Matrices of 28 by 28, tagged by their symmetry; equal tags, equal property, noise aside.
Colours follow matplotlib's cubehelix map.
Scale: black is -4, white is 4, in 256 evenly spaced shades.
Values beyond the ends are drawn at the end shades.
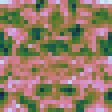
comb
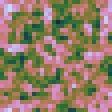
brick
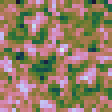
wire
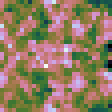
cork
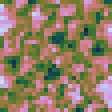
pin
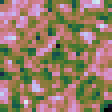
brick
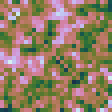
brick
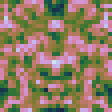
comb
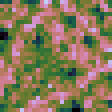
wire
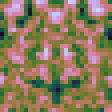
comb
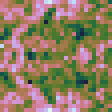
cork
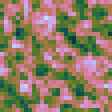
wire
